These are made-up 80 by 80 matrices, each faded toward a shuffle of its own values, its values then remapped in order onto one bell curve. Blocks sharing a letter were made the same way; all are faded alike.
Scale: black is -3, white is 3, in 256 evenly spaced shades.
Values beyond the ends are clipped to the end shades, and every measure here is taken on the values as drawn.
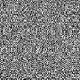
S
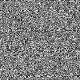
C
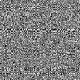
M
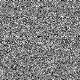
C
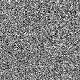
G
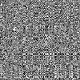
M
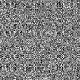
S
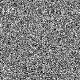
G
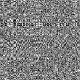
M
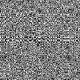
M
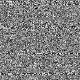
C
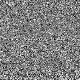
C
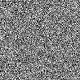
G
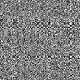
M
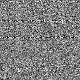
C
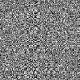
S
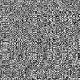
S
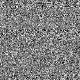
C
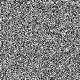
G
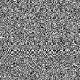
M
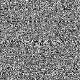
C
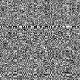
M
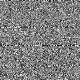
C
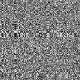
M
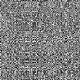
M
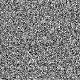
G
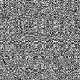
M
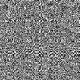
S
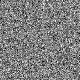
G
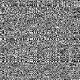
M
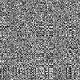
M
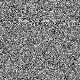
C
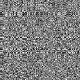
M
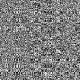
S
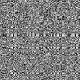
M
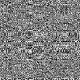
M
